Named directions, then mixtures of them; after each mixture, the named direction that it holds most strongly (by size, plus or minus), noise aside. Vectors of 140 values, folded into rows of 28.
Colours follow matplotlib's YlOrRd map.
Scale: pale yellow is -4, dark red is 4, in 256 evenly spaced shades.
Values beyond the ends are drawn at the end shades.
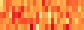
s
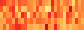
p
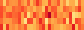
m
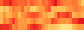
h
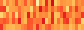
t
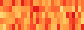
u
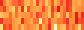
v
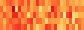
p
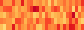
u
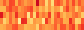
t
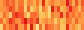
s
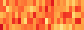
t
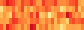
h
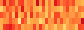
t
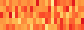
t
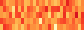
v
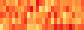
t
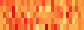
p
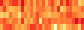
v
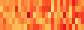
p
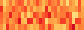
m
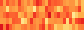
m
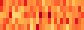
s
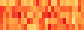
m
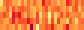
s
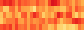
h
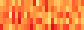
s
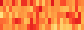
u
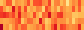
v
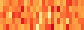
s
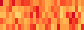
u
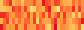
u
